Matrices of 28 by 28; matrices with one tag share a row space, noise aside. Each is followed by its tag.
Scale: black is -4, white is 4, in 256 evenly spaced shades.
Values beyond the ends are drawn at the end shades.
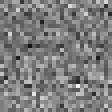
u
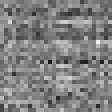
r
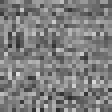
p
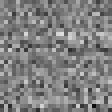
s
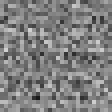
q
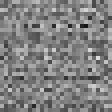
q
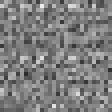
u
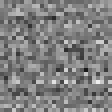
p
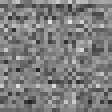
p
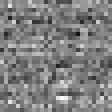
r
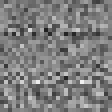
q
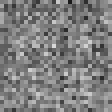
q
